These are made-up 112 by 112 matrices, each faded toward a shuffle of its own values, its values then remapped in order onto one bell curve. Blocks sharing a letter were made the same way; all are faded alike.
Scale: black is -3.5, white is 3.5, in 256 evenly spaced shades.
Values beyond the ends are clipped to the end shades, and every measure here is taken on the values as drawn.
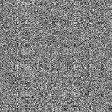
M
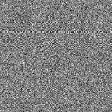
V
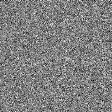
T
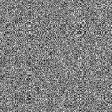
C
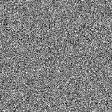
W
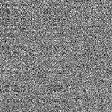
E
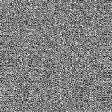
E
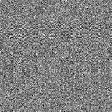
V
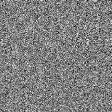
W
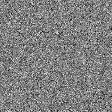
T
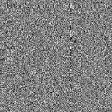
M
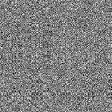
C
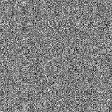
E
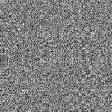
V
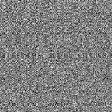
C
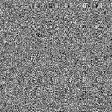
M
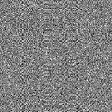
C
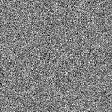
W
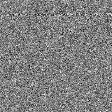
T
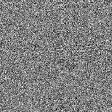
W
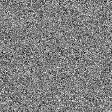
T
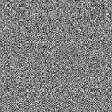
C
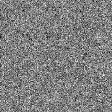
W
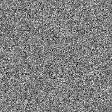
T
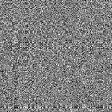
V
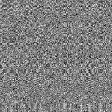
C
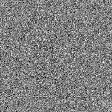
W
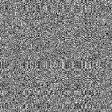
C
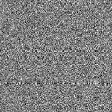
V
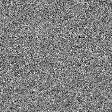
T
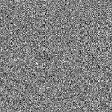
M
